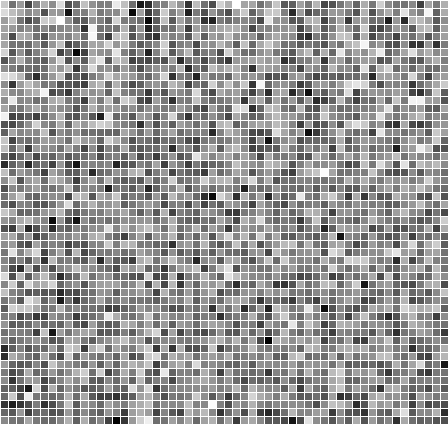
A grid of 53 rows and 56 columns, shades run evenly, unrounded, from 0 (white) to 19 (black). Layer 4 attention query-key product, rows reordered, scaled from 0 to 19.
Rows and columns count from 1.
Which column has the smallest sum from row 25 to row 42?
51
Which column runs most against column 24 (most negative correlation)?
46
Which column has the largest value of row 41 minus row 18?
14
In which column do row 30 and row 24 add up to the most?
19
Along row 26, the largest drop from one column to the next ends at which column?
33
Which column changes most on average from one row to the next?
4
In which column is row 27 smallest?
1
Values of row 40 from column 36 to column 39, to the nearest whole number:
4 9 11 7
